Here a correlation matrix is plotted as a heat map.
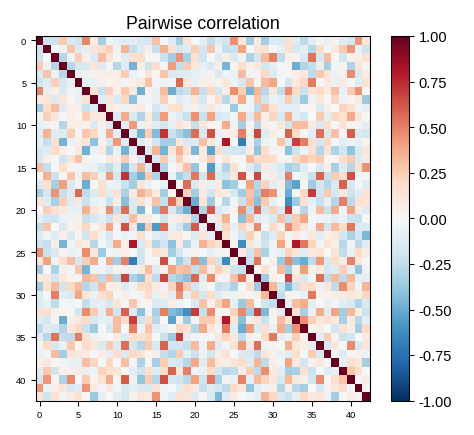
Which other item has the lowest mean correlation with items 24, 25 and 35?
17
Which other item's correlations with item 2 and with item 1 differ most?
35
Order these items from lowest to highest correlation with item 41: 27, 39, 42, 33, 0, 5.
27, 33, 5, 42, 39, 0
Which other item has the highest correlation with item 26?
16
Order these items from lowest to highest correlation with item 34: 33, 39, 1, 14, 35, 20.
20, 1, 35, 39, 14, 33
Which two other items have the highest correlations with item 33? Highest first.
24, 12
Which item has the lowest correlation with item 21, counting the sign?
26
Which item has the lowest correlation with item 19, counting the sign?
32
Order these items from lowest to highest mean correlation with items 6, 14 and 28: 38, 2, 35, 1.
2, 1, 35, 38
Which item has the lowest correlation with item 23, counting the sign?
42
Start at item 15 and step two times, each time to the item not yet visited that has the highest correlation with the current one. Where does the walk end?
29
